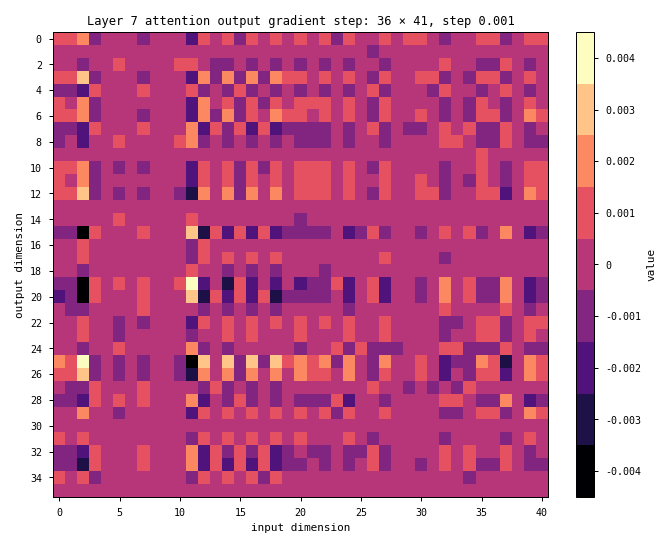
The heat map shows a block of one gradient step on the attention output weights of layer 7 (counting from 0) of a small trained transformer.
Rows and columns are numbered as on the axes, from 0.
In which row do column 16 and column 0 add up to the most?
25
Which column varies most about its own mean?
2
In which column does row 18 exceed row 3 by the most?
11
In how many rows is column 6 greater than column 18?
13
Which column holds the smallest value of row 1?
26
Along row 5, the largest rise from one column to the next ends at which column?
12
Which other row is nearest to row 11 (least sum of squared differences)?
5
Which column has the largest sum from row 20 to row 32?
20
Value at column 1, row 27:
-0.001
